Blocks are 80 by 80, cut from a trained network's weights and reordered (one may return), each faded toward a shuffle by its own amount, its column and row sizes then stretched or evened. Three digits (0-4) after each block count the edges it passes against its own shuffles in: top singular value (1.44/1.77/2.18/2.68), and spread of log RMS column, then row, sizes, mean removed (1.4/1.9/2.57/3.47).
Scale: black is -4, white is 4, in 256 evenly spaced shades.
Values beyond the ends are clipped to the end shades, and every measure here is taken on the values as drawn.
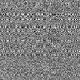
4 0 3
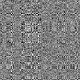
4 3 2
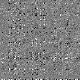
1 3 3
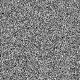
1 1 0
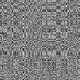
4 3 1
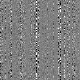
2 4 0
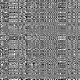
4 2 4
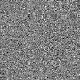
2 1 0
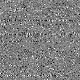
2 0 2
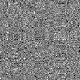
3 1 1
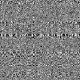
3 1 3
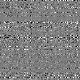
2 2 4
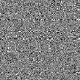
3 1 2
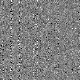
0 3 1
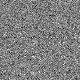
0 0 1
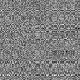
4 0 3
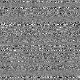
0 0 4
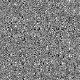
2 2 1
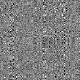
2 3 1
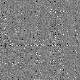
1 2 1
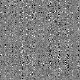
1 3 2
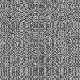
4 0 0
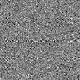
2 0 1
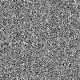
0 0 0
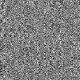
2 3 0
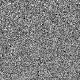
0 1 1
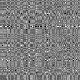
4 1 2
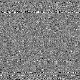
1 0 3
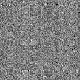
2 0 1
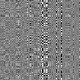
4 4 1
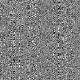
2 3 0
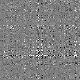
2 3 3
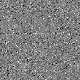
2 0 1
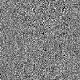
2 2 1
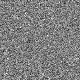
0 0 1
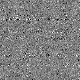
0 1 2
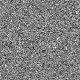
1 0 0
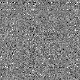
0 2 2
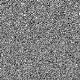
1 0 2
